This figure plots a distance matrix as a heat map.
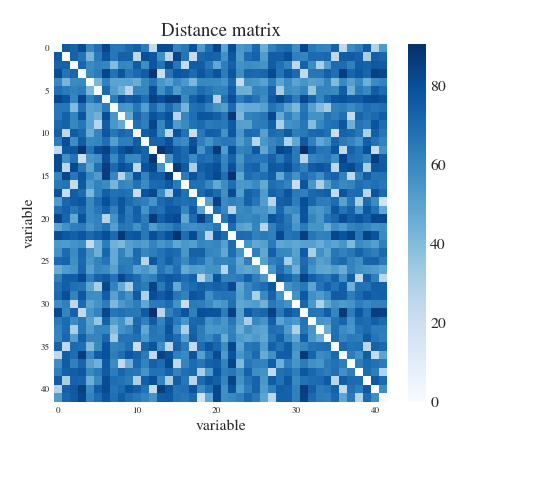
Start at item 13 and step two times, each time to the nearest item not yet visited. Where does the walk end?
31
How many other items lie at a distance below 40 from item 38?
3
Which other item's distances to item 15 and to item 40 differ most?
12
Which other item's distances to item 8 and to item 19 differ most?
22
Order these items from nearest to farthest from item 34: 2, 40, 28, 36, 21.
21, 2, 36, 40, 28
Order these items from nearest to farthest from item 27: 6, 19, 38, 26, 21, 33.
38, 19, 26, 21, 33, 6
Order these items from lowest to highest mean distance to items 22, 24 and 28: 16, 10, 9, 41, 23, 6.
9, 23, 16, 41, 10, 6
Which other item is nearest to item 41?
18
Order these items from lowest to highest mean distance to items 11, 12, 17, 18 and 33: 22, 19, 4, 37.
4, 19, 37, 22
